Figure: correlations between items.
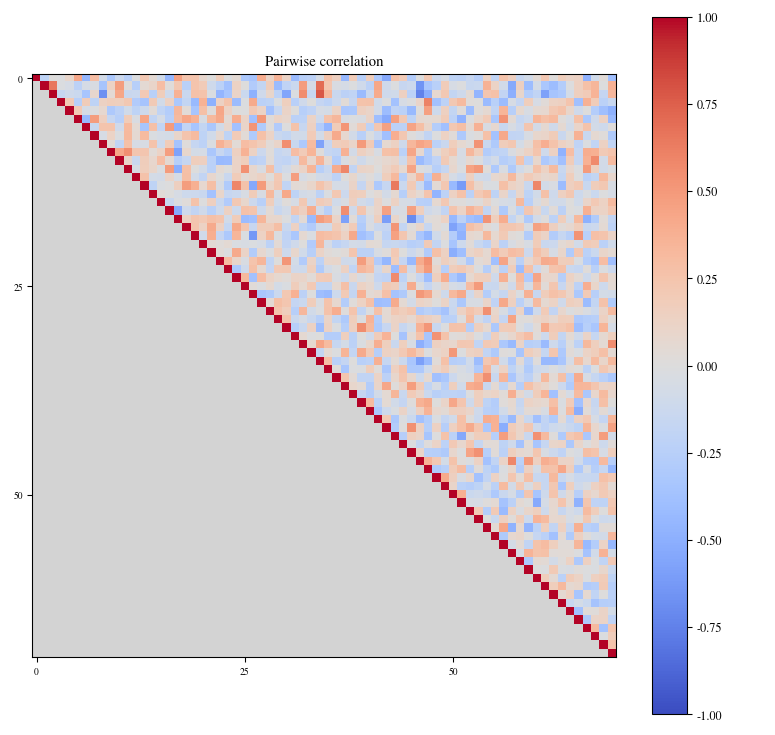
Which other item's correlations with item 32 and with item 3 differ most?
47
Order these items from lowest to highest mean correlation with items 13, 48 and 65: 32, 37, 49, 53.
53, 32, 37, 49
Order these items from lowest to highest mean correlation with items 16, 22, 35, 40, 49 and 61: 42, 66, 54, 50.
42, 66, 54, 50
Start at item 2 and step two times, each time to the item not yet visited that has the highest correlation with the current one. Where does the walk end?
1
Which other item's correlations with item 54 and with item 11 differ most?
17
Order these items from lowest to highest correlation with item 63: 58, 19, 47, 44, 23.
19, 58, 44, 23, 47
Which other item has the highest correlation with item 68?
43
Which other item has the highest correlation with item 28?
54
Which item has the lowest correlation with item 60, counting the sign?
51
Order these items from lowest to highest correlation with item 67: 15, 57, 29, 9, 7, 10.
29, 57, 7, 15, 9, 10
